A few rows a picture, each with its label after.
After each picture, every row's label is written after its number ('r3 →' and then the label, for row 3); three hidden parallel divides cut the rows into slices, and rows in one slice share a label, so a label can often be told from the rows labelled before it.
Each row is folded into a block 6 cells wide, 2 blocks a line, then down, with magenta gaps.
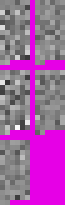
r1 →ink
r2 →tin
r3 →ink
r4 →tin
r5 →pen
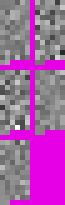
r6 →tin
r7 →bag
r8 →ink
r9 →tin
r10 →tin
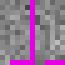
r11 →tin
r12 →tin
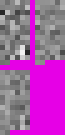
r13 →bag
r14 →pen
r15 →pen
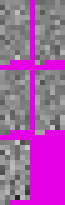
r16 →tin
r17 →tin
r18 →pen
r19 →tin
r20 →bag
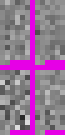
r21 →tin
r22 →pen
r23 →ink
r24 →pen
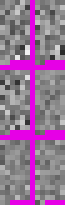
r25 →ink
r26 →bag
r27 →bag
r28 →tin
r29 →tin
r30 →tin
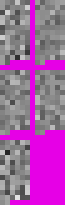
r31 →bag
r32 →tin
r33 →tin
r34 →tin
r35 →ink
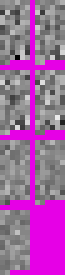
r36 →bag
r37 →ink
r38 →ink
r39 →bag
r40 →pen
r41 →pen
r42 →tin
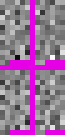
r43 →bag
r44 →ink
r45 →bag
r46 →ink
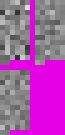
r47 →bag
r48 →tin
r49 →pen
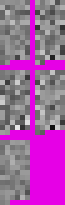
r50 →pen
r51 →bag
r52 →ink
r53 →bag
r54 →pen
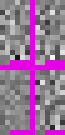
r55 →bag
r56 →ink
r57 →pen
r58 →bag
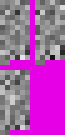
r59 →bag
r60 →bag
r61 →bag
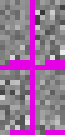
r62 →pen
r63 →ink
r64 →ink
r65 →pen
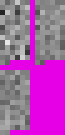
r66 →bag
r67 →pen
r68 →pen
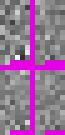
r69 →ink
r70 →pen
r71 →tin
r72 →tin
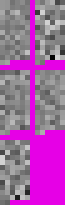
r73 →tin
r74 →bag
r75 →tin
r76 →tin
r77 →bag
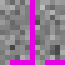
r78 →pen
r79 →tin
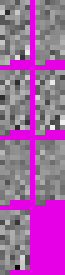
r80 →ink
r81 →tin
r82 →bag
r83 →ink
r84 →tin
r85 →pen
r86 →bag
